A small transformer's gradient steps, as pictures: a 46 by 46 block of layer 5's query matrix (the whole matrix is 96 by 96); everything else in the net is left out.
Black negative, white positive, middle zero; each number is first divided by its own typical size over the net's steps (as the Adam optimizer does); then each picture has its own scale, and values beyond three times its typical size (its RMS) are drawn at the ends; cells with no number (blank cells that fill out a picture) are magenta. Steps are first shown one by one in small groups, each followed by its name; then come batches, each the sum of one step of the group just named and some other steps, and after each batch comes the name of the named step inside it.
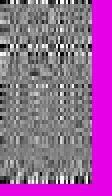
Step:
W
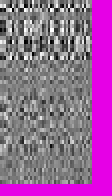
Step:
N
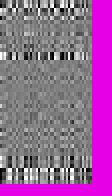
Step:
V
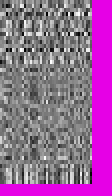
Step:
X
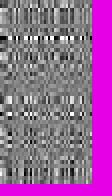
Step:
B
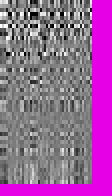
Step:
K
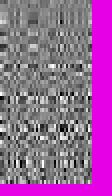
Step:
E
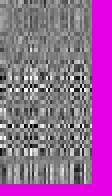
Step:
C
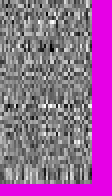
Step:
X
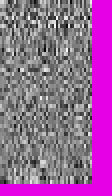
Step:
K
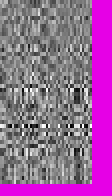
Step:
C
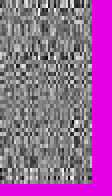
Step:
V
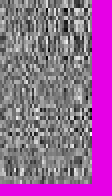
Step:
B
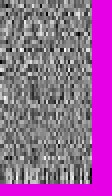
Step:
X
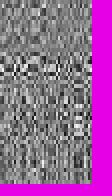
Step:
E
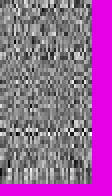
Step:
V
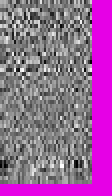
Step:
K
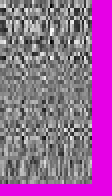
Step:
N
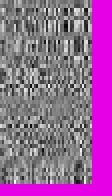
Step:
C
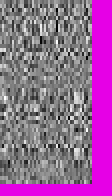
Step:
N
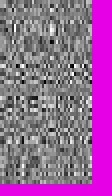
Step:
N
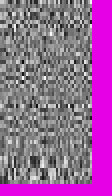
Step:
K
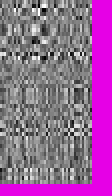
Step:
V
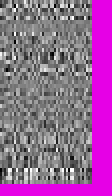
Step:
V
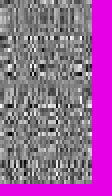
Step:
B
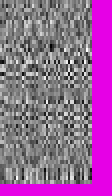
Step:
X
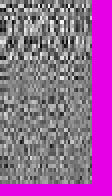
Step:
N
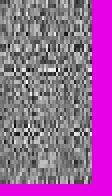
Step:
W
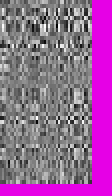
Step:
W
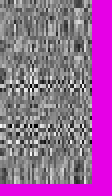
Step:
C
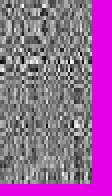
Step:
X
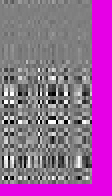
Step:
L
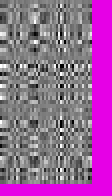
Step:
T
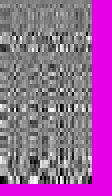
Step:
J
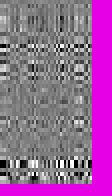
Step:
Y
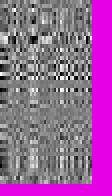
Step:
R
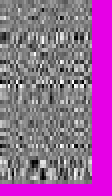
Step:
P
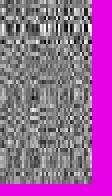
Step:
T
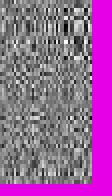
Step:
P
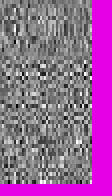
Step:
R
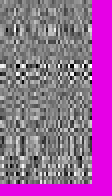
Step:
T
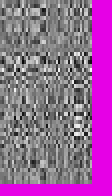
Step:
P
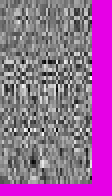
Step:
J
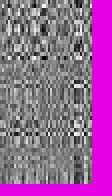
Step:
T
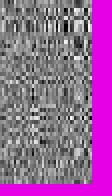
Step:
Y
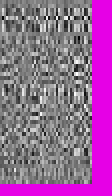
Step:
R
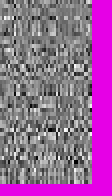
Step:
Y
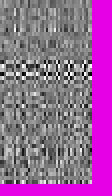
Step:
Y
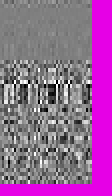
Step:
L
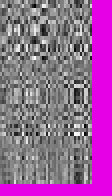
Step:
R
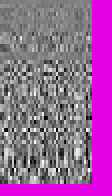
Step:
J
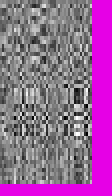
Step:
R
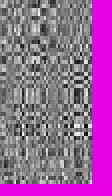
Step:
Y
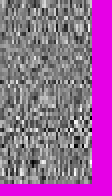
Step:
P
